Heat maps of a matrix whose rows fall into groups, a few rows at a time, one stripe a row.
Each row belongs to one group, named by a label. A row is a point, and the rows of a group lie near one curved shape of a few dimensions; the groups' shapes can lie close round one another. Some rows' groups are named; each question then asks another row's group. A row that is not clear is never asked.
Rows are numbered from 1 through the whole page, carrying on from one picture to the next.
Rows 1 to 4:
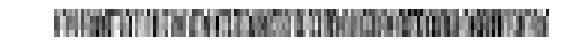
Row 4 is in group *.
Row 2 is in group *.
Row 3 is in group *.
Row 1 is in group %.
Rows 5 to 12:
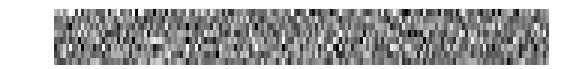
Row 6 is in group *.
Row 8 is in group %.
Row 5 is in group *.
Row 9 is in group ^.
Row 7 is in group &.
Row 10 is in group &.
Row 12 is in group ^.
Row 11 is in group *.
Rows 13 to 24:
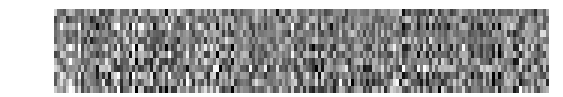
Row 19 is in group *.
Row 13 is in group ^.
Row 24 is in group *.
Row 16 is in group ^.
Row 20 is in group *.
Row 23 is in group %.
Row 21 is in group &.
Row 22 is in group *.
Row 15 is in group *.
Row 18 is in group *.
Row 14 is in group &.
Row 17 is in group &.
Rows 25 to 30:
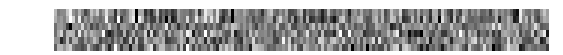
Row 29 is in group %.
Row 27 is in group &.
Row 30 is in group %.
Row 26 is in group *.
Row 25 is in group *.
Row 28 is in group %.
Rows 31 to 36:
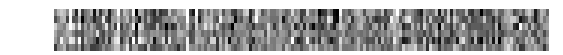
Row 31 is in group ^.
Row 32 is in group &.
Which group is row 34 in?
^
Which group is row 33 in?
*
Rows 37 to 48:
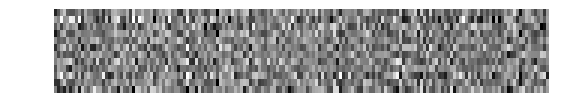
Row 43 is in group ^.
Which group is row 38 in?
*
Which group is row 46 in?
%
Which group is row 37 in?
*
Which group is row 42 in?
&
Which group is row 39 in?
%
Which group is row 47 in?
*
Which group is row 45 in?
&
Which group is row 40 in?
*
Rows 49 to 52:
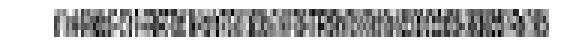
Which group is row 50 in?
*
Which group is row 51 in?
^
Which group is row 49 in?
*
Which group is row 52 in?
*
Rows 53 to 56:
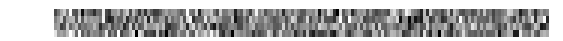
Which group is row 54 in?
%
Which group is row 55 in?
%
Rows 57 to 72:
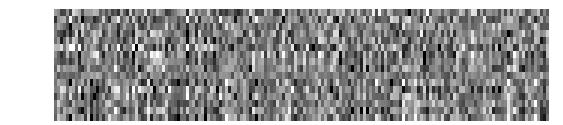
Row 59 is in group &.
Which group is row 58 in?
&
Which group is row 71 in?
%
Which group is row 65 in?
%
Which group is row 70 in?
&
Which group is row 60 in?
^
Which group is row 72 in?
&
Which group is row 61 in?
%
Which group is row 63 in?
^
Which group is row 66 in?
^
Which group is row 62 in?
*
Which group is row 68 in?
*
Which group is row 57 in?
%
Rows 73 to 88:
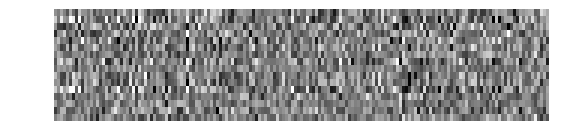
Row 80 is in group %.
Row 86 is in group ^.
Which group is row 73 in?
^
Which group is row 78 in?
%
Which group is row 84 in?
*
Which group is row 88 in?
&
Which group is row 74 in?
*
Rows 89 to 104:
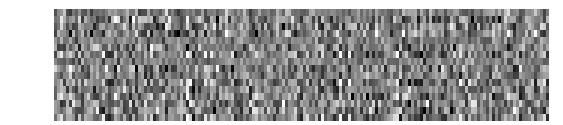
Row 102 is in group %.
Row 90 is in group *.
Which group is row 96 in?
^
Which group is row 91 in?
^
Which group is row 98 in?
*
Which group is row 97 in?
*
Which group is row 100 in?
^
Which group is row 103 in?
^
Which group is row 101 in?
%
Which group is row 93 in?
^
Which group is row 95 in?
%
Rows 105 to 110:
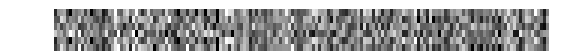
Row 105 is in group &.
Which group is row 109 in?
&
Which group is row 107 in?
%
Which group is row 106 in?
*
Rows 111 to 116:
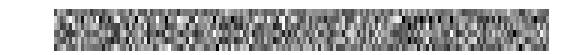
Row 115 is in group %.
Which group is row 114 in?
^
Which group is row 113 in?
%
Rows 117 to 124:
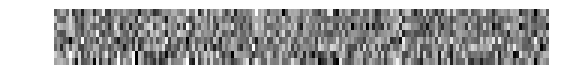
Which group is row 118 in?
^
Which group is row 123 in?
*
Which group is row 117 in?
&
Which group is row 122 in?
%
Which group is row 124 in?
^
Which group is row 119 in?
%
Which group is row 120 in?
^
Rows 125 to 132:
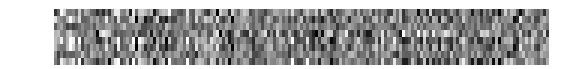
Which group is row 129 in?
*
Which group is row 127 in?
^
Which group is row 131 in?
^
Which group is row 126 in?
*
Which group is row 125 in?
*
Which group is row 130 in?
*
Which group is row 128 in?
&
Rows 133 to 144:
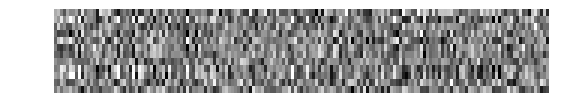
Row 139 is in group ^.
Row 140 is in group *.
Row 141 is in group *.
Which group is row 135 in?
&
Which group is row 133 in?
&
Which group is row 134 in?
*
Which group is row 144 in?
%
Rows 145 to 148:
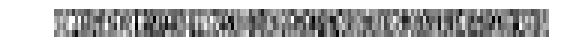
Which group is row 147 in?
*
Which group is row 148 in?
^
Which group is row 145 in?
*
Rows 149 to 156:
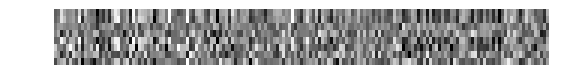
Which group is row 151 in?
&
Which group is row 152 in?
%
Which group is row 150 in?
*
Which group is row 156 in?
&
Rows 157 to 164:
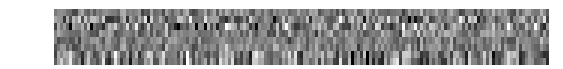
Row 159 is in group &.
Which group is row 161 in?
^
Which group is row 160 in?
&
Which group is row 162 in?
^
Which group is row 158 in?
%
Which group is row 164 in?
%
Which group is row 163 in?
%
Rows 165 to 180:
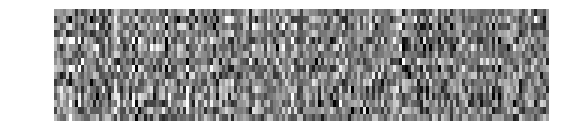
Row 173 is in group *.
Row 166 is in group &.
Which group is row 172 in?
&
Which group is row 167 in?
^
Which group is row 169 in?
*
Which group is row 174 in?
%
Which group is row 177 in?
*
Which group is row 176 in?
%
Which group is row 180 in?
*
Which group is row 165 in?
^
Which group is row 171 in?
^
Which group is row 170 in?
^
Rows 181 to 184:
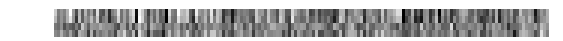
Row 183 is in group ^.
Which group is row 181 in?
^
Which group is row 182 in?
^
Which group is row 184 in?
^
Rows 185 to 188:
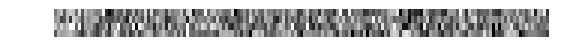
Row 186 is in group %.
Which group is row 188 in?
%
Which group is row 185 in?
%
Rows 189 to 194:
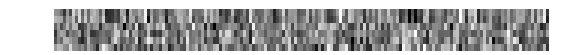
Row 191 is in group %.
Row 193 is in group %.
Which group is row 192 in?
&
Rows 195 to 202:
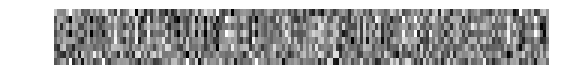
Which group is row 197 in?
%
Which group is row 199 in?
%
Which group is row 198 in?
&
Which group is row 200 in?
*
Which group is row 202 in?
&
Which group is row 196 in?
&
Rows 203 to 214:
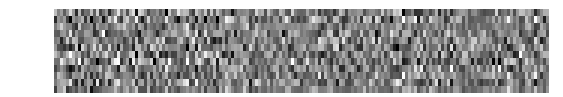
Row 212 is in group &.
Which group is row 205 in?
^
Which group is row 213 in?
^
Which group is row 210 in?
*
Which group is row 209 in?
*
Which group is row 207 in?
%
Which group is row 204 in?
&
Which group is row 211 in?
^
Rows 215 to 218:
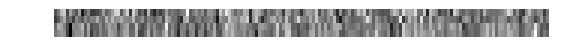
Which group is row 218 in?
&
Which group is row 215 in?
&
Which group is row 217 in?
&
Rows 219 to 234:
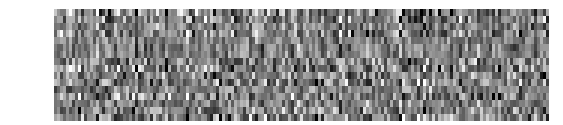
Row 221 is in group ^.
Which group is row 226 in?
%
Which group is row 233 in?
^
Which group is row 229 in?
&
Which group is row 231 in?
*
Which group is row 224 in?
*
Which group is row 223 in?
^
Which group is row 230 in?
&
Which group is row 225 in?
*
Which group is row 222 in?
%
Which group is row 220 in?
%
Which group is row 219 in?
^
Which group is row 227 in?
*
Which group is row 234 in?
&
